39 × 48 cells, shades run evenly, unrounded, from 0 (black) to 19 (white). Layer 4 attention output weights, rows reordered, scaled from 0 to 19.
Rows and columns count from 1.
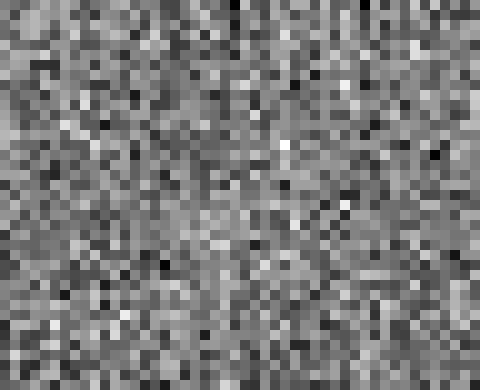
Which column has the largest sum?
12
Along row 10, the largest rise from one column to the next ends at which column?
15
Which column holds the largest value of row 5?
42
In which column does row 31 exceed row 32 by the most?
10
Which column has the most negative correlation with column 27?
33
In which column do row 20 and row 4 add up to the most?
22
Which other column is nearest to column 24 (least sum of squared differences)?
27
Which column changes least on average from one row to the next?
20
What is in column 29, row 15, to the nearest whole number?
19
